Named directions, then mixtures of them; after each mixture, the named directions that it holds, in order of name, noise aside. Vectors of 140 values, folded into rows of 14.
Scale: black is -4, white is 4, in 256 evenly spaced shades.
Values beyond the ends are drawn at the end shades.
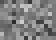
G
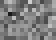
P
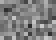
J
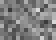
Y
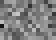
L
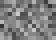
L.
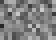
L, P.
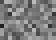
L.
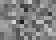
G.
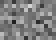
G.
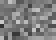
J, L, Y.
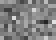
J, P, Y.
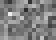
P.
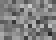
G, J, L.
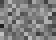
G, L.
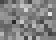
G.
